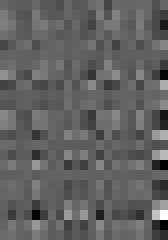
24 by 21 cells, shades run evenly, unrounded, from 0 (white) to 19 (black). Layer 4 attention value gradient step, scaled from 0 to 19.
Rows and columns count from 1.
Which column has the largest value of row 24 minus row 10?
21
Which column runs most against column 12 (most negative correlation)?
1
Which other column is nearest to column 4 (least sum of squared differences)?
3
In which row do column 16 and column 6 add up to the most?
22
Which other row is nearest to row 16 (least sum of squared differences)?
14
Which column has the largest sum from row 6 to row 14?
12
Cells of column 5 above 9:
22
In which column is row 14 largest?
5
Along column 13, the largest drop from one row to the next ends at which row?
23
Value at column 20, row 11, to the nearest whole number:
11
